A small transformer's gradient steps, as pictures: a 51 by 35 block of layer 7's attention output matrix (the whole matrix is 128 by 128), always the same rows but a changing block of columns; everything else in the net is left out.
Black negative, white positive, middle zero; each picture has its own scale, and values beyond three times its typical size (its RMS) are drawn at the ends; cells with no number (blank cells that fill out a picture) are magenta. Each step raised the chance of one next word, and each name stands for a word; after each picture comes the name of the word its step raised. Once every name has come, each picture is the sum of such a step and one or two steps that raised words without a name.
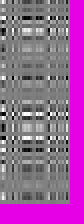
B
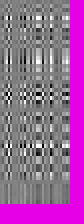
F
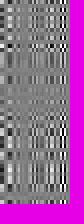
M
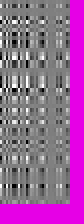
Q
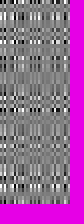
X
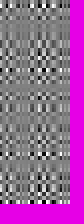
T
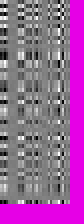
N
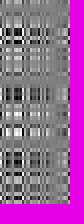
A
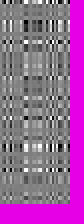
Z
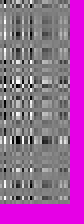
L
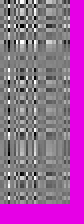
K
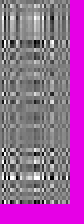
T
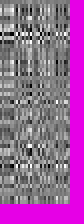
F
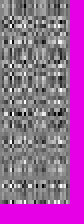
Q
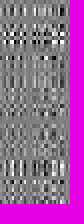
A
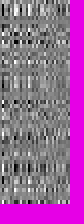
M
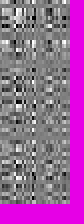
K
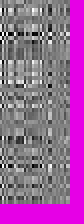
L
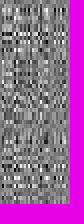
L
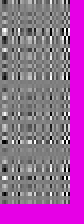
B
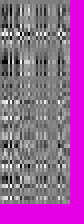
F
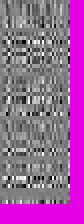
A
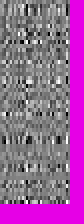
L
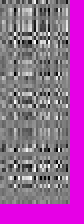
Z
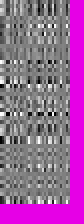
L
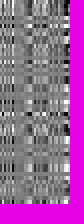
M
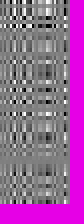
K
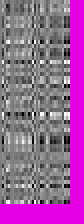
L
